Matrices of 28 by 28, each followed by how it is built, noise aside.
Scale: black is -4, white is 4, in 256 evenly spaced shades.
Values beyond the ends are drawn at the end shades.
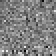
uneven rows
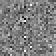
uneven columns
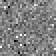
sparse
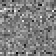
uneven rows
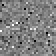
sparse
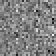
uneven columns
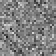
Toeplitz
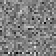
uneven rows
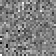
uneven columns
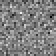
repeating columns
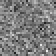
Toeplitz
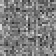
blocks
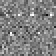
uneven rows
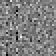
uneven columns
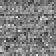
blocks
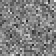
Toeplitz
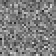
blocks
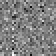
uneven columns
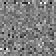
uneven rows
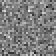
repeating columns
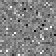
sparse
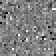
sparse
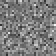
repeating columns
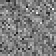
Toeplitz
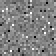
sparse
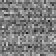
blocks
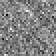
Toeplitz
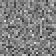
repeating columns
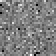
sparse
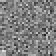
blocks
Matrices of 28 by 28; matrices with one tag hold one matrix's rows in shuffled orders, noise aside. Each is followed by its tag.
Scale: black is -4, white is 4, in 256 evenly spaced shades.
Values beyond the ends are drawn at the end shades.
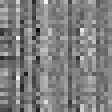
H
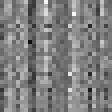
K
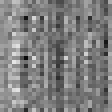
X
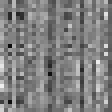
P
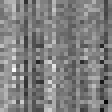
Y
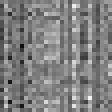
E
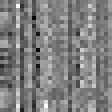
H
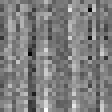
K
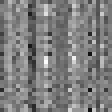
K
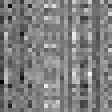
E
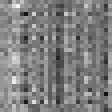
X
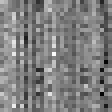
Y
